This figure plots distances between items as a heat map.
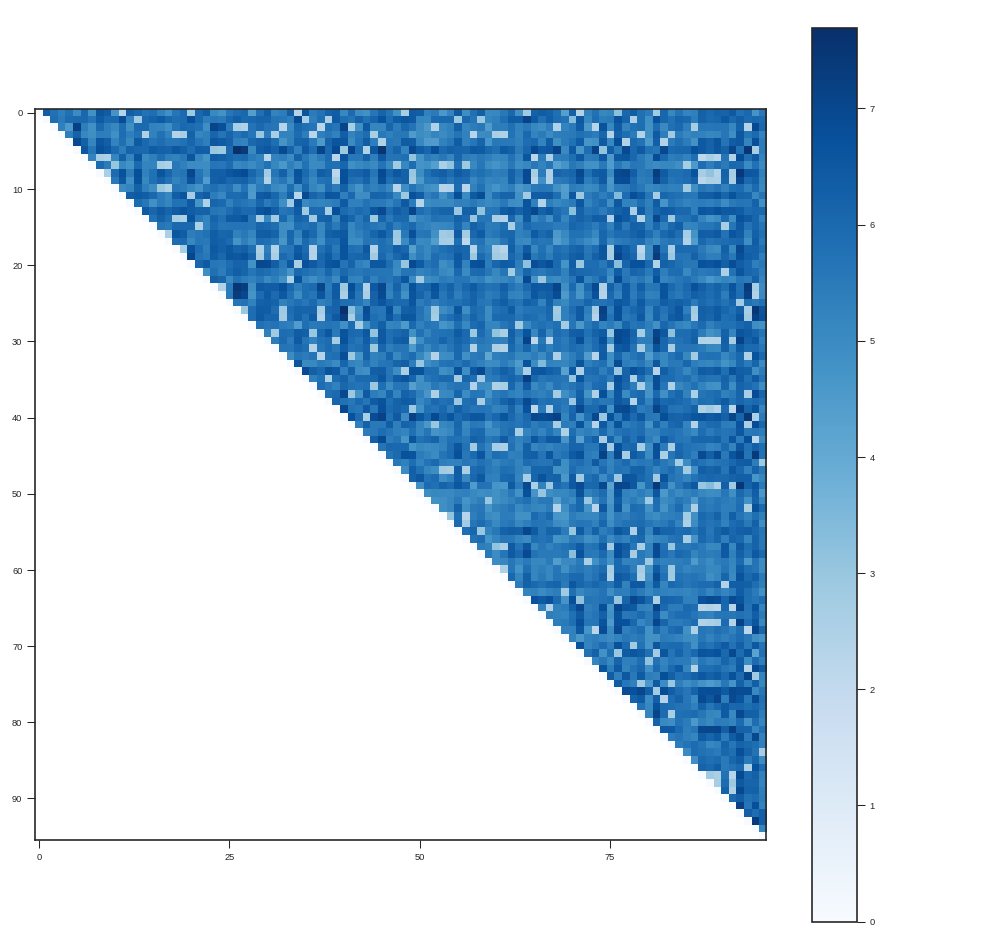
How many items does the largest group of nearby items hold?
14
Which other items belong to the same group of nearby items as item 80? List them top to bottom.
51, 59, 72
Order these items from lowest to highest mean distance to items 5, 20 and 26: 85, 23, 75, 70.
23, 85, 75, 70
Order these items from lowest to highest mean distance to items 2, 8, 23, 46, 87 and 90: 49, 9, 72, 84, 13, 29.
9, 49, 84, 72, 29, 13
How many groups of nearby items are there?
14
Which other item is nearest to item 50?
12
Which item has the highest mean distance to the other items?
92
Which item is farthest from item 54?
40
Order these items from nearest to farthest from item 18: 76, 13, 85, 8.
8, 85, 13, 76
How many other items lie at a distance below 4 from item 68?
10
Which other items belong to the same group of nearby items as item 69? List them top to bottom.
28, 42, 63
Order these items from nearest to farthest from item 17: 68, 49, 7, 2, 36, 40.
7, 68, 2, 36, 49, 40
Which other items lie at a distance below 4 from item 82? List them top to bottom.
4, 45, 77
